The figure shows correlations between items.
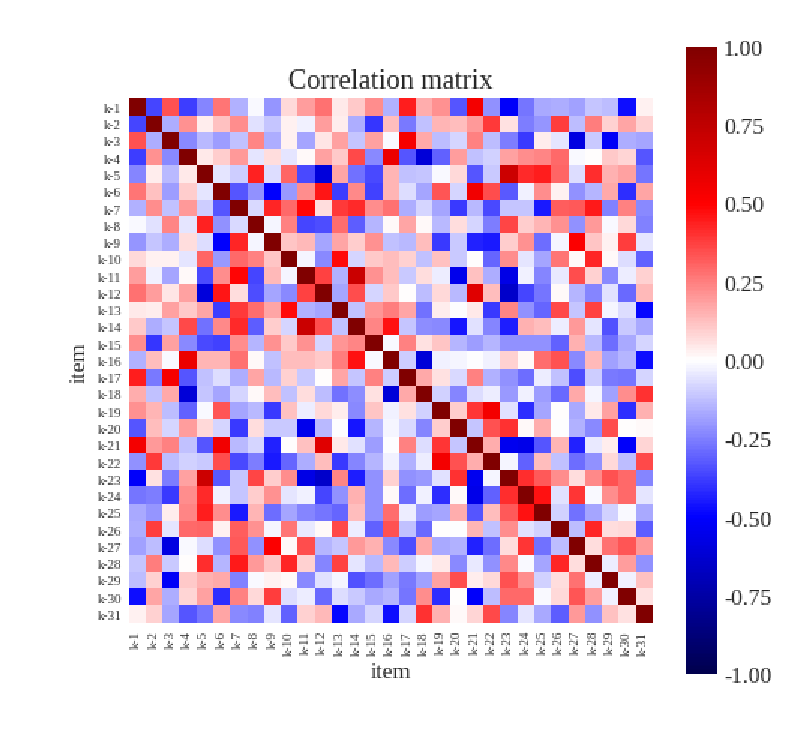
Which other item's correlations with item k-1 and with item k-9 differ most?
k-21
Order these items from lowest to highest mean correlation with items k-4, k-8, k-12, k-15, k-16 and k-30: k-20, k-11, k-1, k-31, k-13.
k-31, k-1, k-20, k-11, k-13
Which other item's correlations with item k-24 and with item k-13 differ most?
k-25
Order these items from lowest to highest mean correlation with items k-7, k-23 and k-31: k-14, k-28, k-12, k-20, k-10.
k-12, k-14, k-20, k-10, k-28
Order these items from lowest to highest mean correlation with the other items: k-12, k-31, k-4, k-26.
k-31, k-12, k-4, k-26
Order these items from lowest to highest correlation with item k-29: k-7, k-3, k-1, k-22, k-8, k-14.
k-3, k-14, k-7, k-1, k-8, k-22
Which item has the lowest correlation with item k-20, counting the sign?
k-11
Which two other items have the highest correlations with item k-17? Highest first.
k-3, k-1
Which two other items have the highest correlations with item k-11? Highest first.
k-14, k-7
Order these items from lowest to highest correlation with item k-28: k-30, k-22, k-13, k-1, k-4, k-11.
k-22, k-1, k-4, k-11, k-30, k-13
